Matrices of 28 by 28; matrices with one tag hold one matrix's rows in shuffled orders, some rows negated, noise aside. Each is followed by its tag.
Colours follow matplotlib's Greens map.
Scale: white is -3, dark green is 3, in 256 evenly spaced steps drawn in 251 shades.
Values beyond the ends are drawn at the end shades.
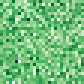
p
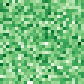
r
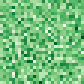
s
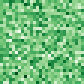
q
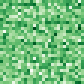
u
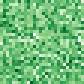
u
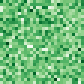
r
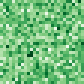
r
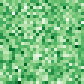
q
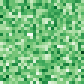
r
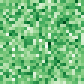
s
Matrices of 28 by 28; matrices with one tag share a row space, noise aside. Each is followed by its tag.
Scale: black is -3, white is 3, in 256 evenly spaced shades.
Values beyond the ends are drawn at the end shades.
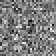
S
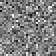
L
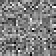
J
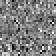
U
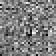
L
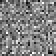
U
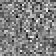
L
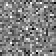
L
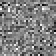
J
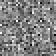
J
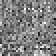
J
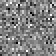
U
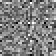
L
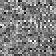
S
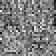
J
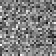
U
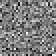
U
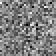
L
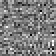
S
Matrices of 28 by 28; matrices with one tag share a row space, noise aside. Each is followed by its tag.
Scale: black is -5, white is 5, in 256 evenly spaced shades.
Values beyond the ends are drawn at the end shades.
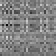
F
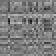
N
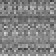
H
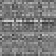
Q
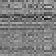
N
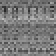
H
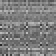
F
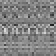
H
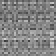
H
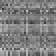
F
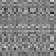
H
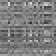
N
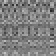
H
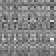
H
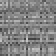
F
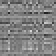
N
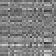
N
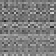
H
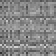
F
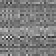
F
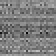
F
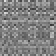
H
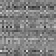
F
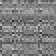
Q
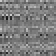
F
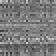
F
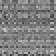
H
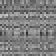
F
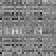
Q
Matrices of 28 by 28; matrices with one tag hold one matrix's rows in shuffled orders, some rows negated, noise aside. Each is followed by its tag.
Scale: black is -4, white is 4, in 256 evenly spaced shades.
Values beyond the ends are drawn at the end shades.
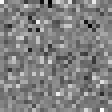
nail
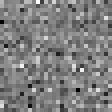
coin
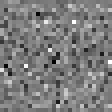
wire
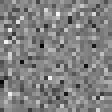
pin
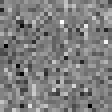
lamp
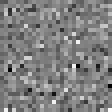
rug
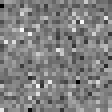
coin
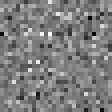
nail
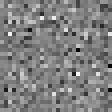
rug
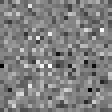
nail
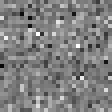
coin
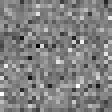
coin
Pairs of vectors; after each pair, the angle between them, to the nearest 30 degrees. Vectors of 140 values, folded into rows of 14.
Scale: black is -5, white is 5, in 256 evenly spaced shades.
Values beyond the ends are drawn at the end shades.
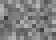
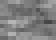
90 degrees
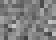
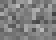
120 degrees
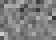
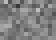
120 degrees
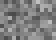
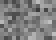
30 degrees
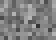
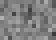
150 degrees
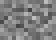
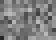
90 degrees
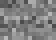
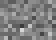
60 degrees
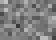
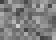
150 degrees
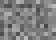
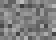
30 degrees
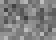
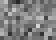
120 degrees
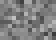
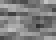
90 degrees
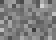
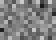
150 degrees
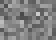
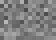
120 degrees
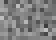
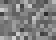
60 degrees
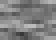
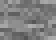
30 degrees
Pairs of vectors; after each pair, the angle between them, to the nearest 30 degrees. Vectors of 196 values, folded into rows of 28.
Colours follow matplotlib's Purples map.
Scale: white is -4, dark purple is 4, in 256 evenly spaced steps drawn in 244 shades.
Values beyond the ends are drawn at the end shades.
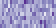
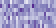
120 degrees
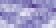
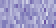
120 degrees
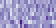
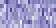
120 degrees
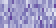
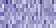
120 degrees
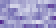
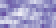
90 degrees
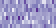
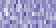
90 degrees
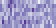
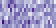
30 degrees
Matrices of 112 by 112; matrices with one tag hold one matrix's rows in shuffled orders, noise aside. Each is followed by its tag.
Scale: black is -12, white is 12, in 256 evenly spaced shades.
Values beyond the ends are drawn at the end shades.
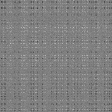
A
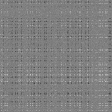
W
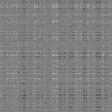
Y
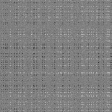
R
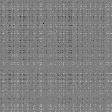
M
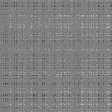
R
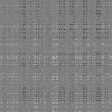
Y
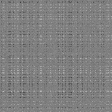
M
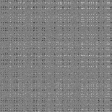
R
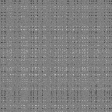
A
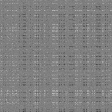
Y
